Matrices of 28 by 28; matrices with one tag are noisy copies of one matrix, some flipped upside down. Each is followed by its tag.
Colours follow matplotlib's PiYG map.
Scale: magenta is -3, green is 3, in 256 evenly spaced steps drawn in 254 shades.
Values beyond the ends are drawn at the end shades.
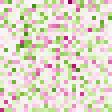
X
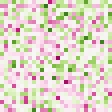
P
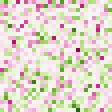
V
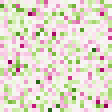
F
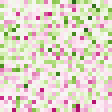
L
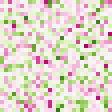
P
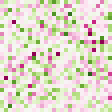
F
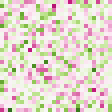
X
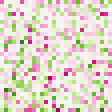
X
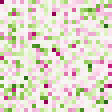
X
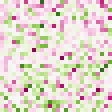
V
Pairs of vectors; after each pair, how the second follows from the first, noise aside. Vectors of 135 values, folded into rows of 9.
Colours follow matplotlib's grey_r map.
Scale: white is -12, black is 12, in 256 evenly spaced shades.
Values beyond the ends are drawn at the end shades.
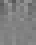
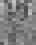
negated, scaled up.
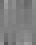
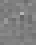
wrapped around, negated, partly zeroed.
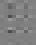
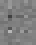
sign-scrambled.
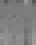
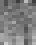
scaled up.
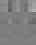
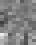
reversed, scaled up.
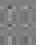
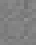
reversed, negated, shrunk.
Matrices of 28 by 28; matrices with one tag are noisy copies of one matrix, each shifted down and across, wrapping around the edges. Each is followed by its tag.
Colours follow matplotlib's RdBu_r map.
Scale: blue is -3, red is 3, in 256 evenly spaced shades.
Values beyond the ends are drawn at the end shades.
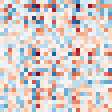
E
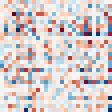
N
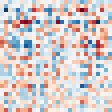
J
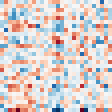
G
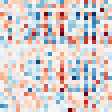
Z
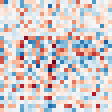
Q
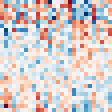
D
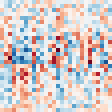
D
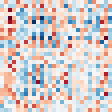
Z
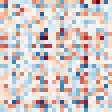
E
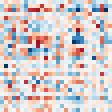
G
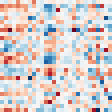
G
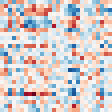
G
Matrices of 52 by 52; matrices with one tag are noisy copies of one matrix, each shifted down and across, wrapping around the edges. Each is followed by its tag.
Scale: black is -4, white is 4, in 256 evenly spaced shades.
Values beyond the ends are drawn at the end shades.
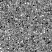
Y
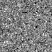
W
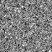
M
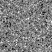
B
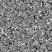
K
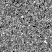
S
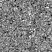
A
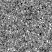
W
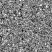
M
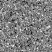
B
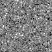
W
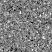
S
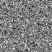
K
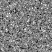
M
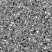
M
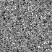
Y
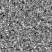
K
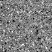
B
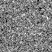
B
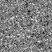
B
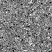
A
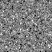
K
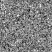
Y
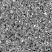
S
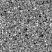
Y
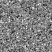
Y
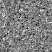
A
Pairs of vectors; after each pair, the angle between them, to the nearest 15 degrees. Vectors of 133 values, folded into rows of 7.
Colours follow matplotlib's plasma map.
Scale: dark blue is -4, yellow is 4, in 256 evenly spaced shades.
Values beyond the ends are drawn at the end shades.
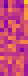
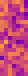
120 degrees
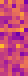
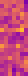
30 degrees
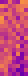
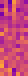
105 degrees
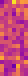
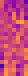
135 degrees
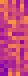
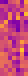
120 degrees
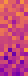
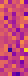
45 degrees
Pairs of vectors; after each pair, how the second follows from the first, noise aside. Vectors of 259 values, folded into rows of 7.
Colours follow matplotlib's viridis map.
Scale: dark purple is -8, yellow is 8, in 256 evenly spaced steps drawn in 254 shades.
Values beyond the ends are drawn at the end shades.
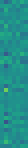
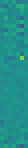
reversed, partly zeroed.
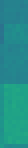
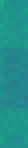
wrapped around, negated, shrunk.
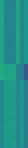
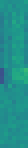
reversed, partly zeroed.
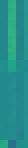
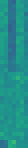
negated.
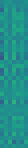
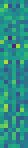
wrapped around, negated, scaled up.
